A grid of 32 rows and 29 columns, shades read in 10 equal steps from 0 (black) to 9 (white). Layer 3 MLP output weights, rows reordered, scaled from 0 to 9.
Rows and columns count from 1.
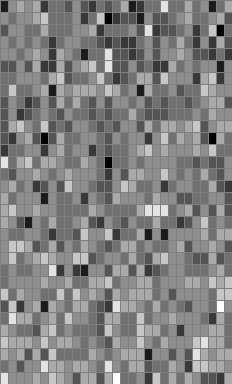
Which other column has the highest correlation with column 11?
17
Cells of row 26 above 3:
23
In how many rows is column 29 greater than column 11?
11
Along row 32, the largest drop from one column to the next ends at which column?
16
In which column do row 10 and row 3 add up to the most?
27
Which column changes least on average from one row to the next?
22
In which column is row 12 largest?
21
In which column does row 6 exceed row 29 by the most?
14
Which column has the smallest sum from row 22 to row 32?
19
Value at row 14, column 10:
4
